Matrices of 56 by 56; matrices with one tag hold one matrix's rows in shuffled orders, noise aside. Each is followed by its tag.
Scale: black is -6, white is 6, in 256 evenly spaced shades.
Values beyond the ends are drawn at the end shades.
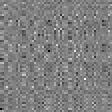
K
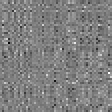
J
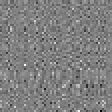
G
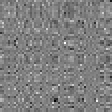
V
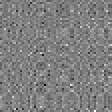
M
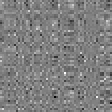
V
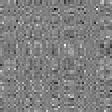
V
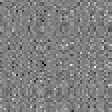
M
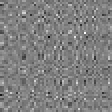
K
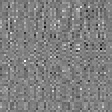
G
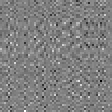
G
